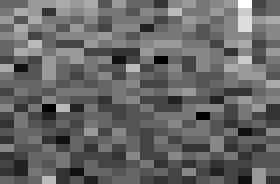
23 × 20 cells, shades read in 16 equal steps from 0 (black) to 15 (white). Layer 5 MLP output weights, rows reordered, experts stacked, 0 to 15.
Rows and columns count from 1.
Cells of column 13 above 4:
18
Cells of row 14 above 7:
5
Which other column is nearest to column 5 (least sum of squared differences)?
11
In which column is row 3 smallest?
12
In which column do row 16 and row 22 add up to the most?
19
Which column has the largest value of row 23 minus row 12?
4
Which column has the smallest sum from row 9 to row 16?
6
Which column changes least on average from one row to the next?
9
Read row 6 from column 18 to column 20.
10 4 6
